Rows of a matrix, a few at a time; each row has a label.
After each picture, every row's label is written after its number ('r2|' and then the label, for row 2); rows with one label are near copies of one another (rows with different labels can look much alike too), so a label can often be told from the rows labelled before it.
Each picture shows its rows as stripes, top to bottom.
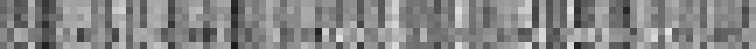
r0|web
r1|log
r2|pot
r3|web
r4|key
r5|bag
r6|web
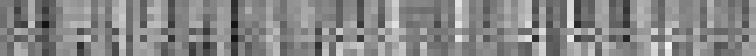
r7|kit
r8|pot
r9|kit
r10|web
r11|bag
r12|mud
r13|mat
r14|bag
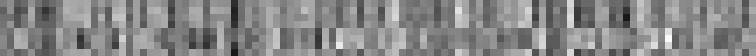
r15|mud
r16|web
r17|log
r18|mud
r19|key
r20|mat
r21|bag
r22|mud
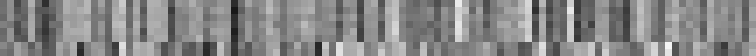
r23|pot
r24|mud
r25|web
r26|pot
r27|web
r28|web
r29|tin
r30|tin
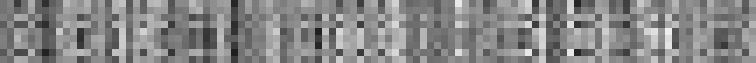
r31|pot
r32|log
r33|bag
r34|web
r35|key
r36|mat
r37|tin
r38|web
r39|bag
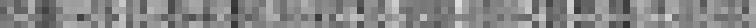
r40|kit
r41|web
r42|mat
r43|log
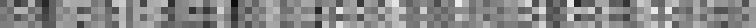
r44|web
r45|bag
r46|mud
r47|tin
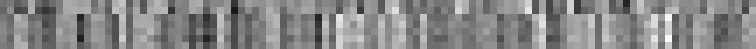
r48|log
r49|web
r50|mat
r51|bag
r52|tin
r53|mat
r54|bag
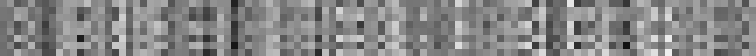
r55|mud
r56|bag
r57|mat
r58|pot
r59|log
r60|mat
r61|log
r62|key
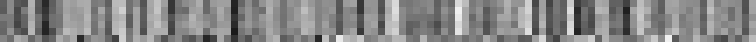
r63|web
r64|kit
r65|pot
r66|pot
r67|web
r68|tin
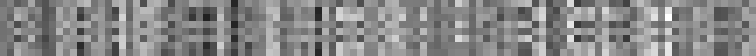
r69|mud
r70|key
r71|mat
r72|mud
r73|key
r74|kit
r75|mat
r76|key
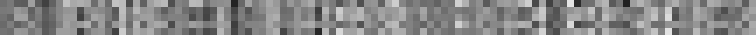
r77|log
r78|tin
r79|mat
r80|mud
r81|tin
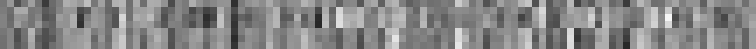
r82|pot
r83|bag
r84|tin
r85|tin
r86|kit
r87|kit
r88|kit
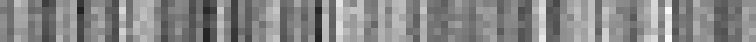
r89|bag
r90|mat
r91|key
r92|bag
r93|tin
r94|key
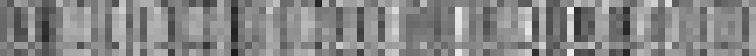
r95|key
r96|kit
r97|pot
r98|pot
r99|web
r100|web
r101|tin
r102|mud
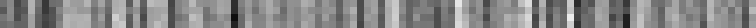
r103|pot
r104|web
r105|log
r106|log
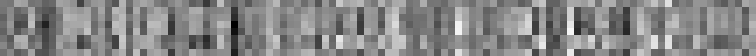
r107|mat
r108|log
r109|web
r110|web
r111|mud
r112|bag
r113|bag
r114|mud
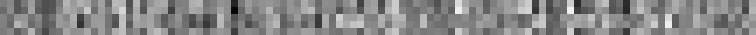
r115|log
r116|mud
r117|tin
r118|mat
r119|kit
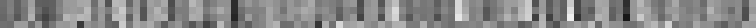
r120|log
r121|kit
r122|log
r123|tin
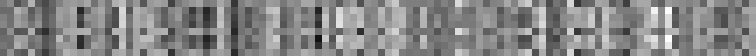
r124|kit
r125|mat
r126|tin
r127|tin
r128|web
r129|key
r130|mat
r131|web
